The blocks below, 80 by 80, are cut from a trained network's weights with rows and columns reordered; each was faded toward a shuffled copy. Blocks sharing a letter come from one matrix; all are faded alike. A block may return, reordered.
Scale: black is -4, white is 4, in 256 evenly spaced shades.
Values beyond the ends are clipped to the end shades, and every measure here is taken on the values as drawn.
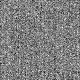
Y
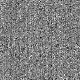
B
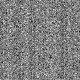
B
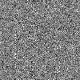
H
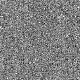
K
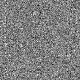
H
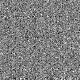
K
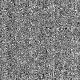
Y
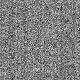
Y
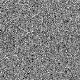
H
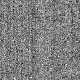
B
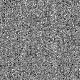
K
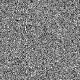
H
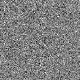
H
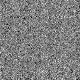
K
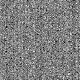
B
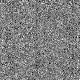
K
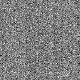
K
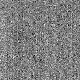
B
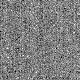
B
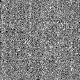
B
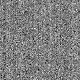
Y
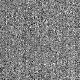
B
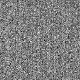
Y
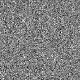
H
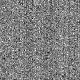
B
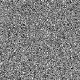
H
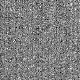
B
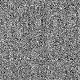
K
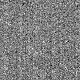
Y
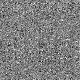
K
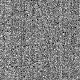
B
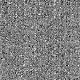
B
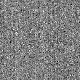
B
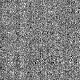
Y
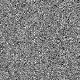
H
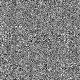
K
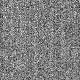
Y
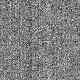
B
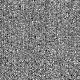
Y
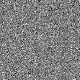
H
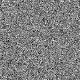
H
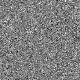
H
